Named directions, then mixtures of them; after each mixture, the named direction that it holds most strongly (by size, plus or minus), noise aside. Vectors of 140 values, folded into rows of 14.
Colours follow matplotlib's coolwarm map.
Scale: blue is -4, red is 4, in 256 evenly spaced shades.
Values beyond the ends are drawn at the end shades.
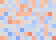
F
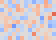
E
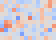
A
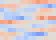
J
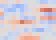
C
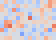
A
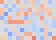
F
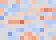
C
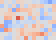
A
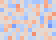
E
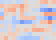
C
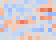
C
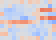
C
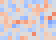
E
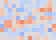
A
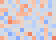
F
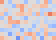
F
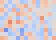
F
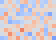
F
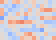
C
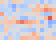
C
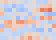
C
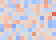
E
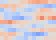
J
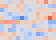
J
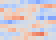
J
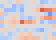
C
